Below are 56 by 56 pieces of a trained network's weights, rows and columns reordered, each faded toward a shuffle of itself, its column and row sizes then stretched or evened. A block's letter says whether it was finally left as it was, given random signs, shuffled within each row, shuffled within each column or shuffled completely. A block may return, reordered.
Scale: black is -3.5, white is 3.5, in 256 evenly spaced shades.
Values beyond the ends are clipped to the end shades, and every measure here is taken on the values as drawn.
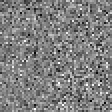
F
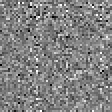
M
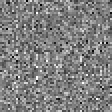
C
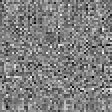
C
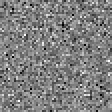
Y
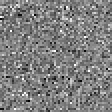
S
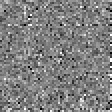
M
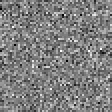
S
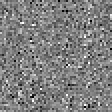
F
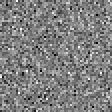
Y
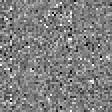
F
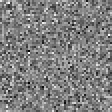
F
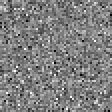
Y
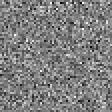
S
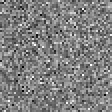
Y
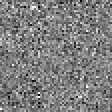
M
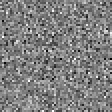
M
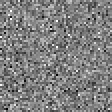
F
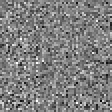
M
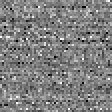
S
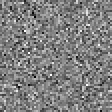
F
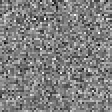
S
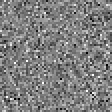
F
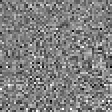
C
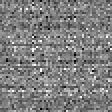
C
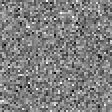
F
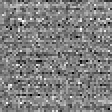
C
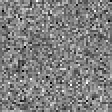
F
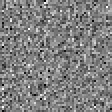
F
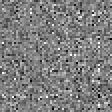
M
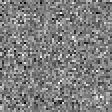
M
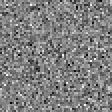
Y
